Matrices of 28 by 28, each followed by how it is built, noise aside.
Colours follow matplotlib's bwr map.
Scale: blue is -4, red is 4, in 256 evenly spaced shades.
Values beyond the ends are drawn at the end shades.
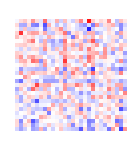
blocks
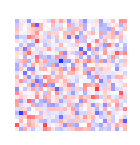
noise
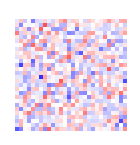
Hankel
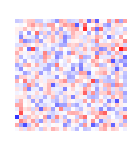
noise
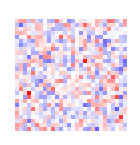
noise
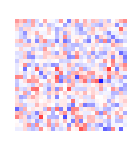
uneven rows
